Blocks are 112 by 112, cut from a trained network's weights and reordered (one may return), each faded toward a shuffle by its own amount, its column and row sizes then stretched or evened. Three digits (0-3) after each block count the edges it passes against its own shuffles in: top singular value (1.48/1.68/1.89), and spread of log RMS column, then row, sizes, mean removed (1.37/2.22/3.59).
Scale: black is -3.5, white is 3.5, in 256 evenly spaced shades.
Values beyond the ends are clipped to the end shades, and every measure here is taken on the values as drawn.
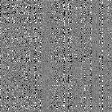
0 3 2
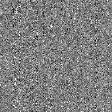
0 2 0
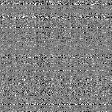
1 1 3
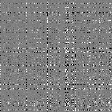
2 3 3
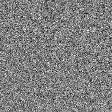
0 0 1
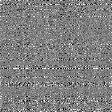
1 1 3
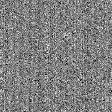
1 1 1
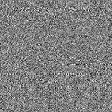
3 0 2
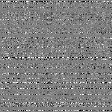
1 1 3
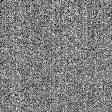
0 0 1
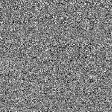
1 0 2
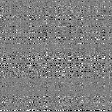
3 2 3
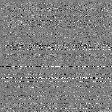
1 1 3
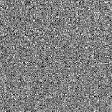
1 1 2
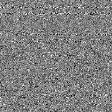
0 1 2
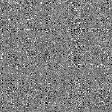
1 2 2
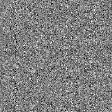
0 2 0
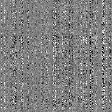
1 3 2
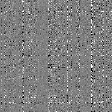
1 3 2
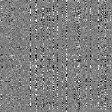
3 3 2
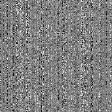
2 3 0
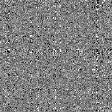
2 2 2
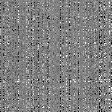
2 3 2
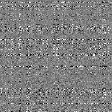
2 2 3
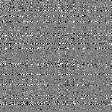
1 2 3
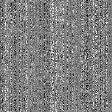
3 3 1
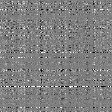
3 2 3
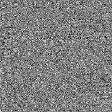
1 0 2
